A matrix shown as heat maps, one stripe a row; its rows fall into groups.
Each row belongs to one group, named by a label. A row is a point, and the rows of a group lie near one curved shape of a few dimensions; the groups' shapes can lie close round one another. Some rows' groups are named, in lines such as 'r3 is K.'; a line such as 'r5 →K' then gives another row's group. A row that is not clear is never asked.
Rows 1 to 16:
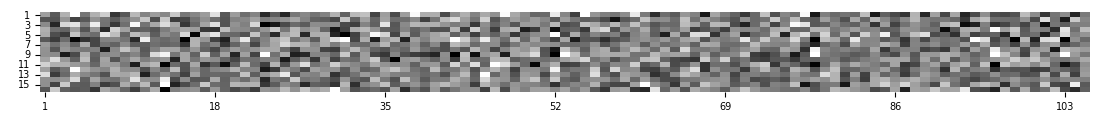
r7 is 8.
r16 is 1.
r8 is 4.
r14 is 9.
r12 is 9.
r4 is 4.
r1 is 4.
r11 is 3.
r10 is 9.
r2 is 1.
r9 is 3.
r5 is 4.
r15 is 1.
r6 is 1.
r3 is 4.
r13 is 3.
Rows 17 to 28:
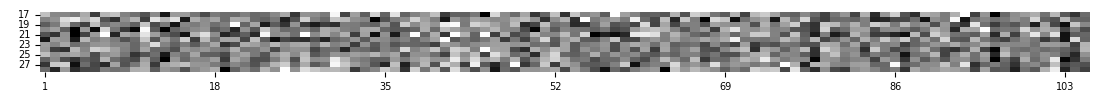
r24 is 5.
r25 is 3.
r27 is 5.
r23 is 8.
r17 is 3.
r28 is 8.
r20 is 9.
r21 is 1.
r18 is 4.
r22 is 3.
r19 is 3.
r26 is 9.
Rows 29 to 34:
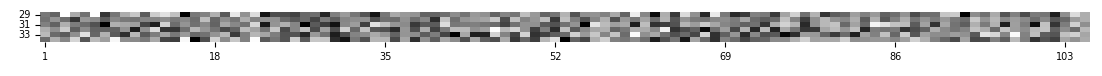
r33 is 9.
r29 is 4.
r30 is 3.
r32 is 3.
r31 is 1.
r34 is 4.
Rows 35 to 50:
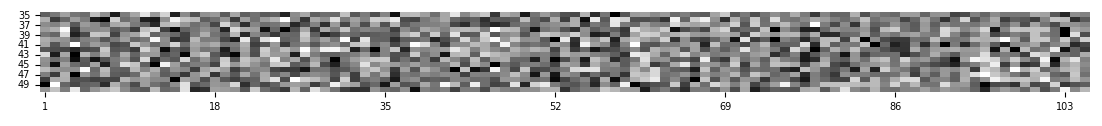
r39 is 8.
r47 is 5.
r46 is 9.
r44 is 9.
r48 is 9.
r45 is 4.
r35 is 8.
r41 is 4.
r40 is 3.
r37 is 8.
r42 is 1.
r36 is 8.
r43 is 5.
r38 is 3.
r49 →5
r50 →4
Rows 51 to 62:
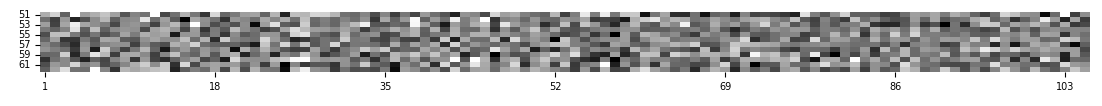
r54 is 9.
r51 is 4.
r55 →9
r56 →3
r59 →8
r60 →9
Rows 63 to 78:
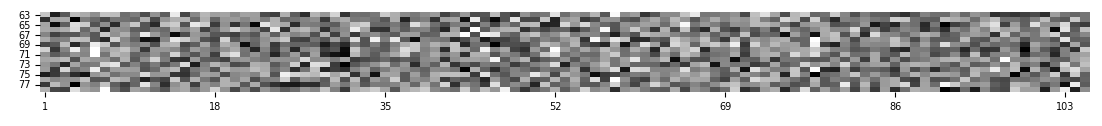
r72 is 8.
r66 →4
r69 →8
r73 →4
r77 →3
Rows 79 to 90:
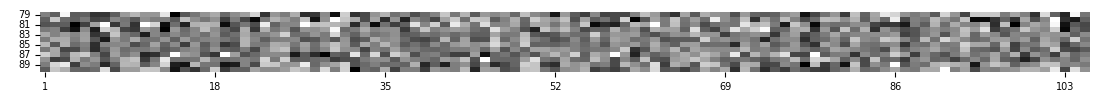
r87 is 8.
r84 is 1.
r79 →1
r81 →1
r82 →9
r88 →3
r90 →1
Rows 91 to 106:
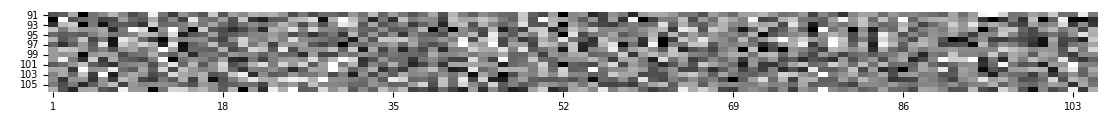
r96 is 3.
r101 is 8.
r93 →5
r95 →3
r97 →3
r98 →8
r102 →4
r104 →9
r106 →3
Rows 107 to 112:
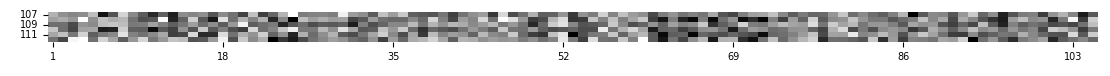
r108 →4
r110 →8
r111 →4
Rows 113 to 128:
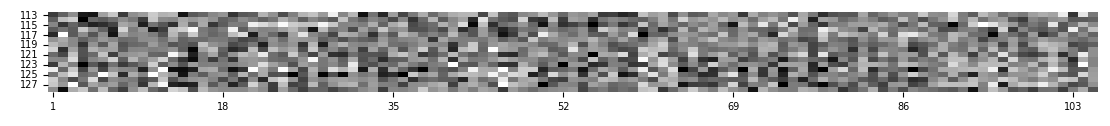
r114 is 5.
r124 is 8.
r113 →1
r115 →9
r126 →3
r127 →3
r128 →4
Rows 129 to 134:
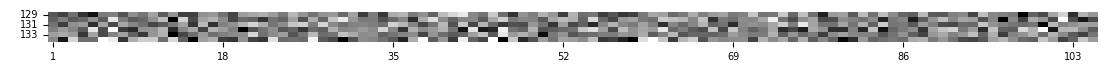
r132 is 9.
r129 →1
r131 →9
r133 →3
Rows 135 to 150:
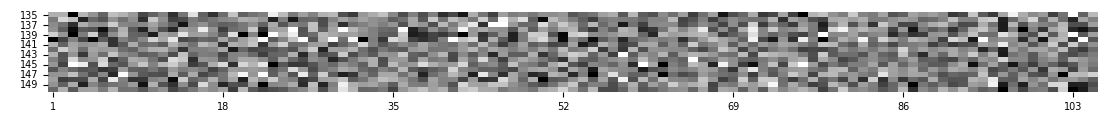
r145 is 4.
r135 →4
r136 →3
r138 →1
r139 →3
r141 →4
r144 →4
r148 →9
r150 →9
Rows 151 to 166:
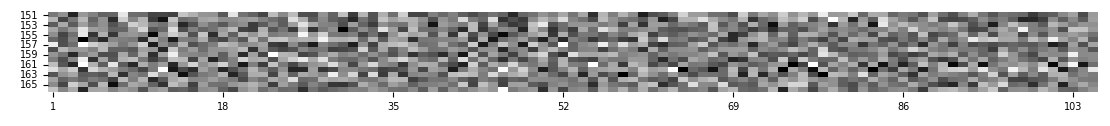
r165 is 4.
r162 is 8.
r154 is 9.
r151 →3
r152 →3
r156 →9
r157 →9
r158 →8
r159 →3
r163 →8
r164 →8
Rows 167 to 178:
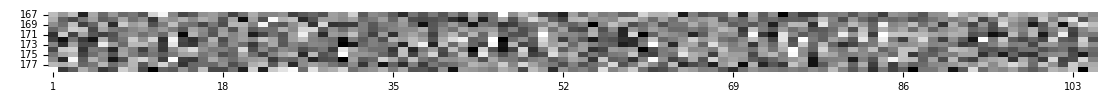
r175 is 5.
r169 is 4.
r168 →3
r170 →9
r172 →1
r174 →5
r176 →1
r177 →8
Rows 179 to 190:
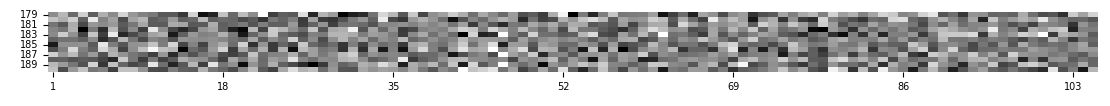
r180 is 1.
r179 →4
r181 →8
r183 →9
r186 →8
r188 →1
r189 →9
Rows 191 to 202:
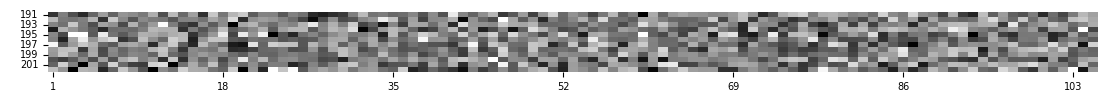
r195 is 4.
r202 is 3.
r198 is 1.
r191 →3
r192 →9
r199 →1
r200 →3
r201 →3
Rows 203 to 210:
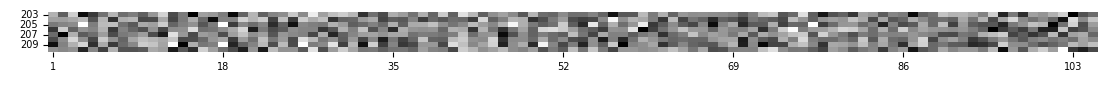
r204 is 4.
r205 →4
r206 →5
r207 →4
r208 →8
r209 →8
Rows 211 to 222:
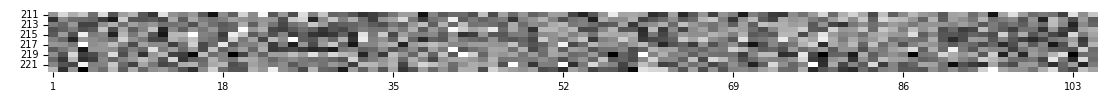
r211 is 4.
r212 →1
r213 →8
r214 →3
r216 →3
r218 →3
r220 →1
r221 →4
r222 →5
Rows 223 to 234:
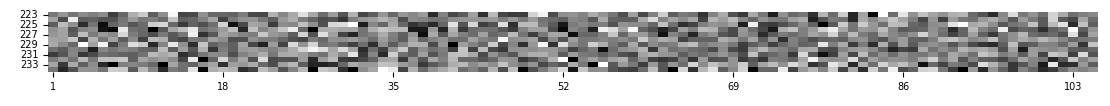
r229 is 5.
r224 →1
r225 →1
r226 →8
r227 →4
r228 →3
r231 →1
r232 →4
